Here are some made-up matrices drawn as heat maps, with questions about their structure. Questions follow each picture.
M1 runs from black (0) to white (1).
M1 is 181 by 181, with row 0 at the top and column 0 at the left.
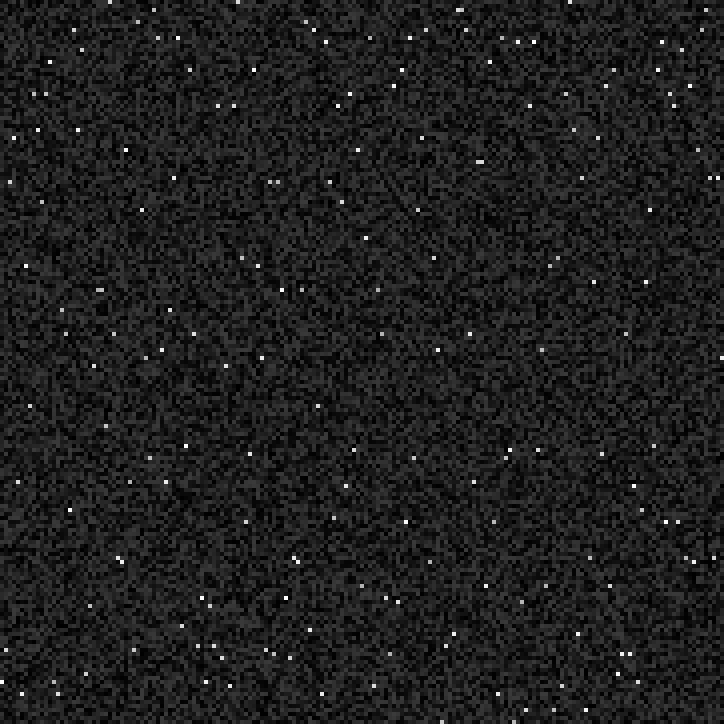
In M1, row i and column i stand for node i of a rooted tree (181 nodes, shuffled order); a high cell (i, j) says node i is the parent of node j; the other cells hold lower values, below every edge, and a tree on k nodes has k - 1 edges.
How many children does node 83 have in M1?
6
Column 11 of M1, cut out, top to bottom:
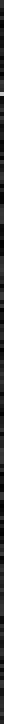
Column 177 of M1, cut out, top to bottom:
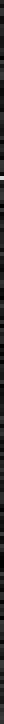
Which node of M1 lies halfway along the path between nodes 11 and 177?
120
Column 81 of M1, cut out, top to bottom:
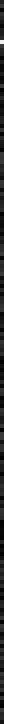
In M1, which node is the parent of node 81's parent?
50
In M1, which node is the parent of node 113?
158
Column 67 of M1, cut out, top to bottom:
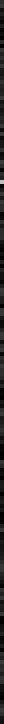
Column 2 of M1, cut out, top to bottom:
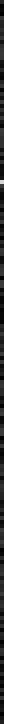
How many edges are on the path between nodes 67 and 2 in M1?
2
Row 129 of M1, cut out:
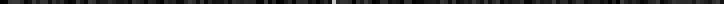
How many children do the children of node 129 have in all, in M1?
6
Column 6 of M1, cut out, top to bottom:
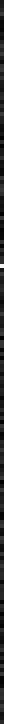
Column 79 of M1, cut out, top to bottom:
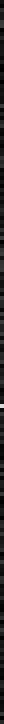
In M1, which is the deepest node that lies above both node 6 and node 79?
101
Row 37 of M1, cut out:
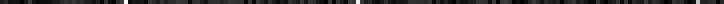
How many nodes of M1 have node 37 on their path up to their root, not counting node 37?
8
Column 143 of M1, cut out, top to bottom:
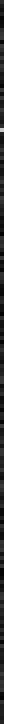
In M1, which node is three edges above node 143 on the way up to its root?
40
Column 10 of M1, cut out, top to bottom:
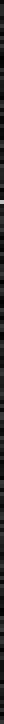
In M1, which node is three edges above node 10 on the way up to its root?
34
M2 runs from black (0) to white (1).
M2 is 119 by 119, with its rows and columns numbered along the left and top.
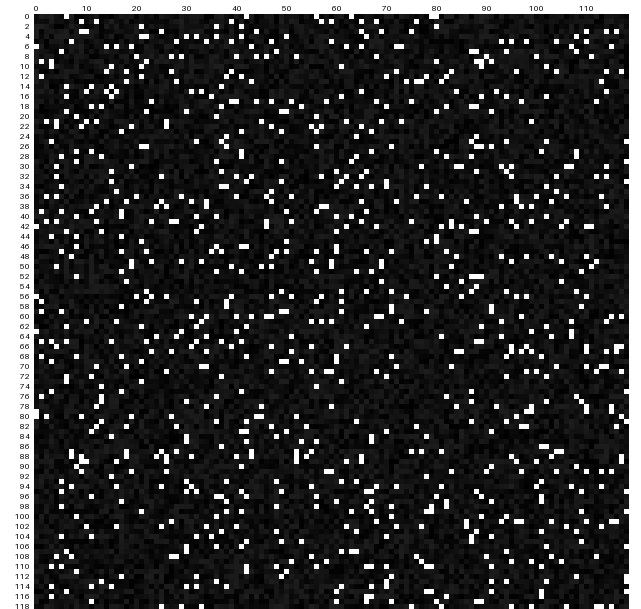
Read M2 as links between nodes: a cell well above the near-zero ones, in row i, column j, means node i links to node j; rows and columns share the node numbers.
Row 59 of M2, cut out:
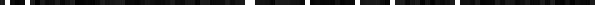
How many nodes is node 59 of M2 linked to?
8
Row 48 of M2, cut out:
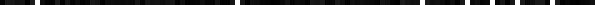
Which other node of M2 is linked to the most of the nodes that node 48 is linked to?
node 5
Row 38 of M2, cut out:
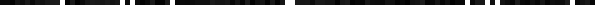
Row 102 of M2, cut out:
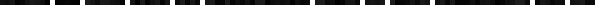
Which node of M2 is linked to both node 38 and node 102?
node 34
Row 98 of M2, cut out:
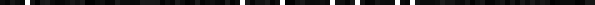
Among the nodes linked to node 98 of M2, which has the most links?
node 56
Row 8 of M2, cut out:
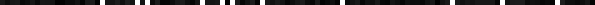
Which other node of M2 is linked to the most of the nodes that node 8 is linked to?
node 36
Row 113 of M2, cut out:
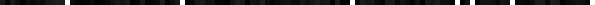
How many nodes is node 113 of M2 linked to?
7
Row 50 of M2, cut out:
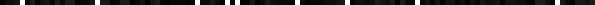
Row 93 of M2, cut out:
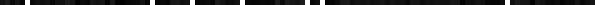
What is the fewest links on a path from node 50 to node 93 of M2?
3
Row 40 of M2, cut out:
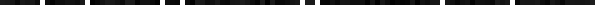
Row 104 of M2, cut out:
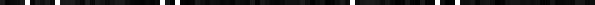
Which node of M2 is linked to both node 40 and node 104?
node 32
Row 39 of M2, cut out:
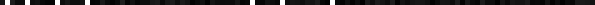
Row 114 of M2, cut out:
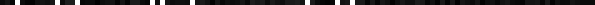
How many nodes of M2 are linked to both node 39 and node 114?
1
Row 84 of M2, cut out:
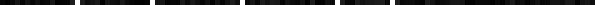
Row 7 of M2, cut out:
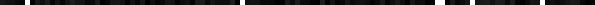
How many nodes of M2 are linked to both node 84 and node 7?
1
